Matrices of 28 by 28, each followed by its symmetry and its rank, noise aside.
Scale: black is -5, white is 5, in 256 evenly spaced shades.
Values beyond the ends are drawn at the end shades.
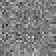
no symmetry, rank six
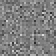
antisymmetric, rank eight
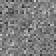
symmetric, rank six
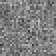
no symmetry, rank seven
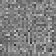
no symmetry, rank six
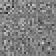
symmetric, rank six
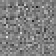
antisymmetric, rank eight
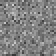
no symmetry, rank seven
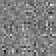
antisymmetric, rank six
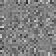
antisymmetric, rank six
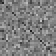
symmetric, rank eight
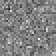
symmetric, rank seven
